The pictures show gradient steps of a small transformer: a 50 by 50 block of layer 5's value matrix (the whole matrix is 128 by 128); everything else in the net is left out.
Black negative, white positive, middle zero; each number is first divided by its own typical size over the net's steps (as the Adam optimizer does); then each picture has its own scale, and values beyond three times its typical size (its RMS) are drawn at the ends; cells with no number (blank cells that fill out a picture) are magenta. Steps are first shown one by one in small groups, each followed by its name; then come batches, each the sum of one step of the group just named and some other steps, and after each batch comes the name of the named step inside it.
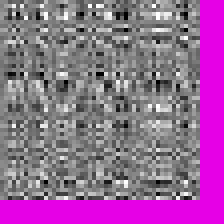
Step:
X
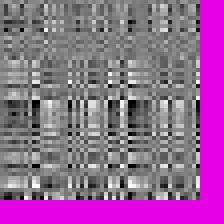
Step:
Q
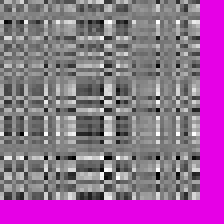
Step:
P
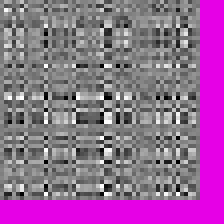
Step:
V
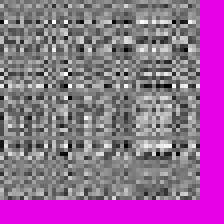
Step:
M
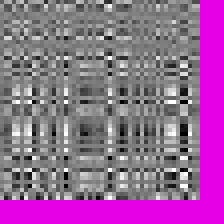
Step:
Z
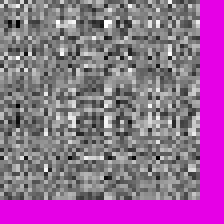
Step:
P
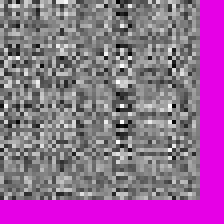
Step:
X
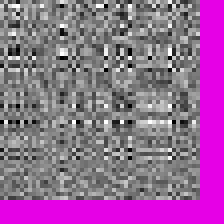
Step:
X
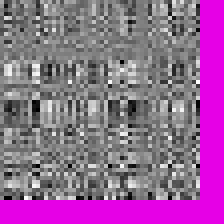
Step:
Q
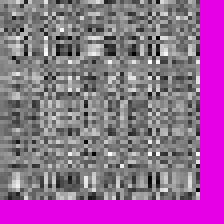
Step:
Q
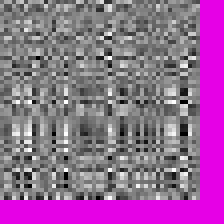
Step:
Z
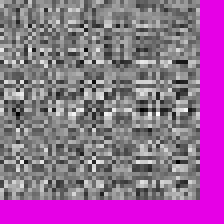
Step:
V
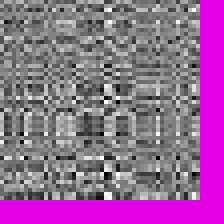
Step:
P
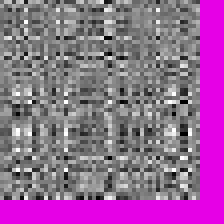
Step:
Z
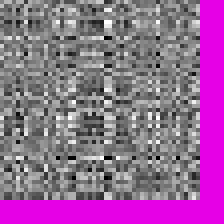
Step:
P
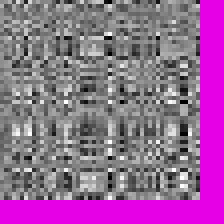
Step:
Z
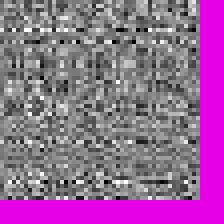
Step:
X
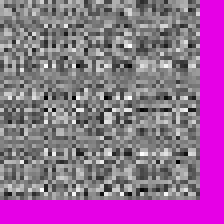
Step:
V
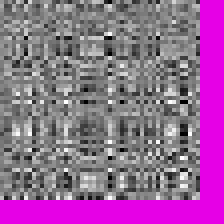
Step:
Z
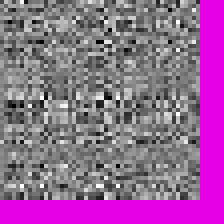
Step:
V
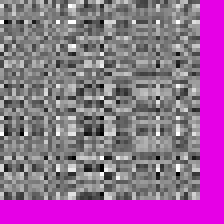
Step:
P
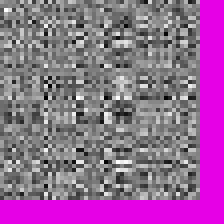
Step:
V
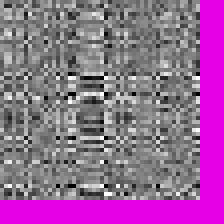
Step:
V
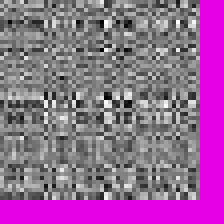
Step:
V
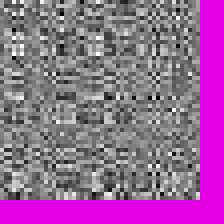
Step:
V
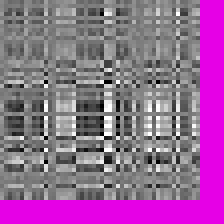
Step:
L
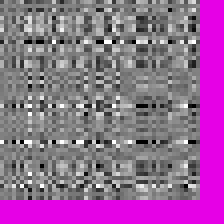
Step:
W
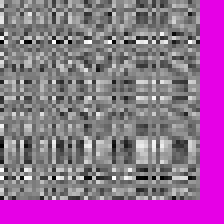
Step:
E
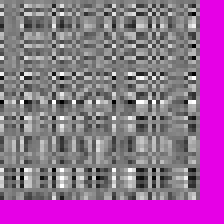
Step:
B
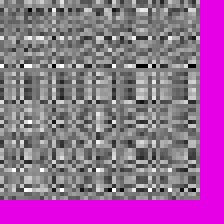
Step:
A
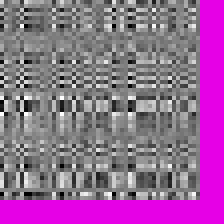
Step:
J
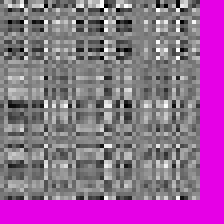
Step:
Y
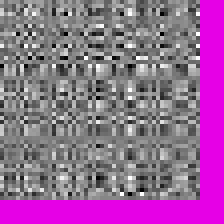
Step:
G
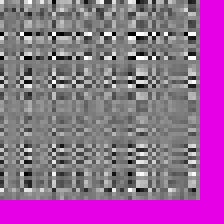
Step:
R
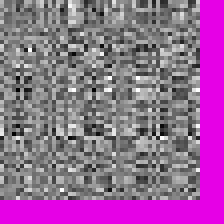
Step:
A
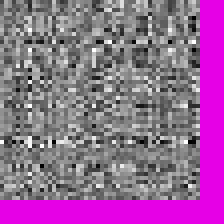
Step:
W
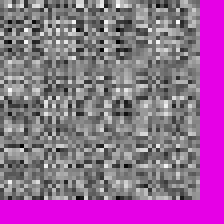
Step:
Y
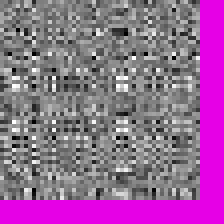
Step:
E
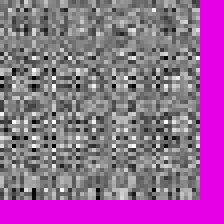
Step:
J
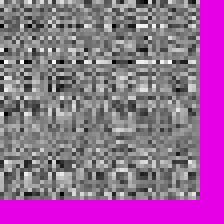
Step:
J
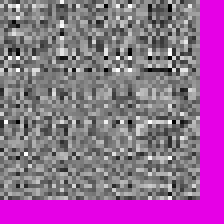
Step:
A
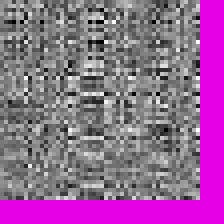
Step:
Y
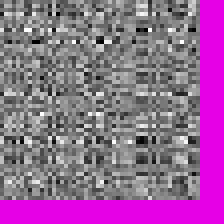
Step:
W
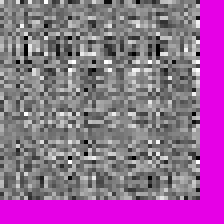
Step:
J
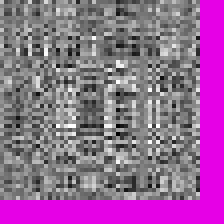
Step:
L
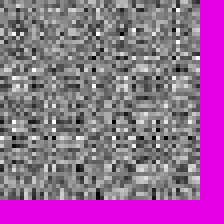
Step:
Y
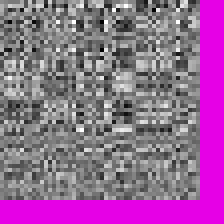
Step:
Y
